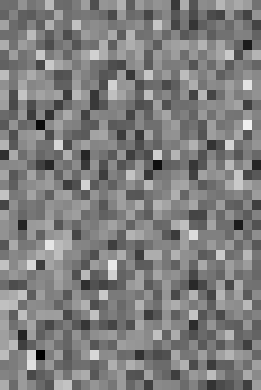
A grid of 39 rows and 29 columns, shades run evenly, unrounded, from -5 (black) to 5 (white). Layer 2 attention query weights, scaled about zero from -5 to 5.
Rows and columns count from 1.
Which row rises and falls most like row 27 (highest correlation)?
36
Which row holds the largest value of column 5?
6
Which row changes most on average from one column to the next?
10
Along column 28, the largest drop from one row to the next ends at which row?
14
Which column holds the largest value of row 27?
13
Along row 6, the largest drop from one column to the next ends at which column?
27
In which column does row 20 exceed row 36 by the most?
5
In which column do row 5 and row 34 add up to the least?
28
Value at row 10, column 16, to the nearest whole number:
-1
